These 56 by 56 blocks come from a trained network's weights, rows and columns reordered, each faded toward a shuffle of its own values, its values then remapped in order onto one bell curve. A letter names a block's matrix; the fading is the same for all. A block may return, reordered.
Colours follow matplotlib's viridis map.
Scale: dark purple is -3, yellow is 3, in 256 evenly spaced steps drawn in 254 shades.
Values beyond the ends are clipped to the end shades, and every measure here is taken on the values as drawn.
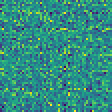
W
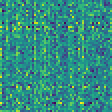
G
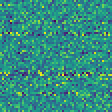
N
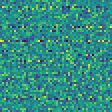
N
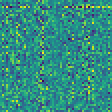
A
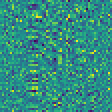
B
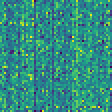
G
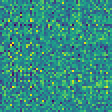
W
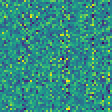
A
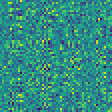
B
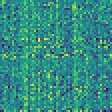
G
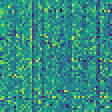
G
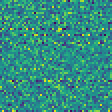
N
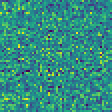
W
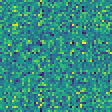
W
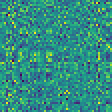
B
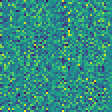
B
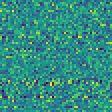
N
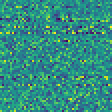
N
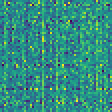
G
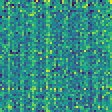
G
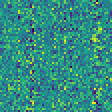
A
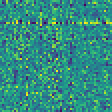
A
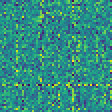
A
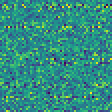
N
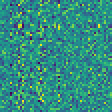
A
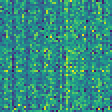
G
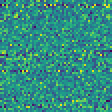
N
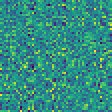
B
